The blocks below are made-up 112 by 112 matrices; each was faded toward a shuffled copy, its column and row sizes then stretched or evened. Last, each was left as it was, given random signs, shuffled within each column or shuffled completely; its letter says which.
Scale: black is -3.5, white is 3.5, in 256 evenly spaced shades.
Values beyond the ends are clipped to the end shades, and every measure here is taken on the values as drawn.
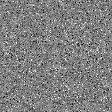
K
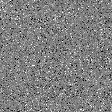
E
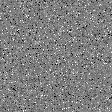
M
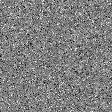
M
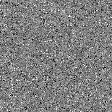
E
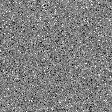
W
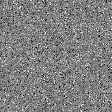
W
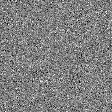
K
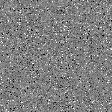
E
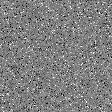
M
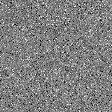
E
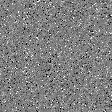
M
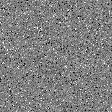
M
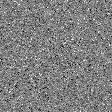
M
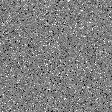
M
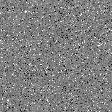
E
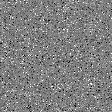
E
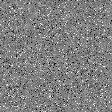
K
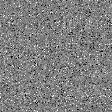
E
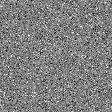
W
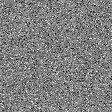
M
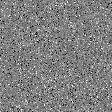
W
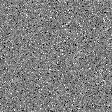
M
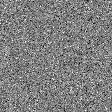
M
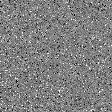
W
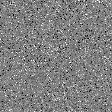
K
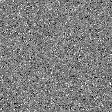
K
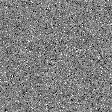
W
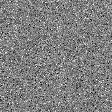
W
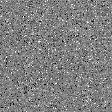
E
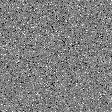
M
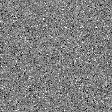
E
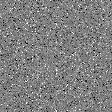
W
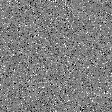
W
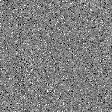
E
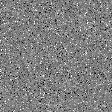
K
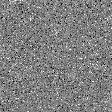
K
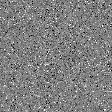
E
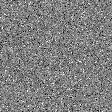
M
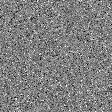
M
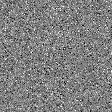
W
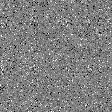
E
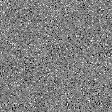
E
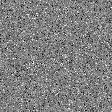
M
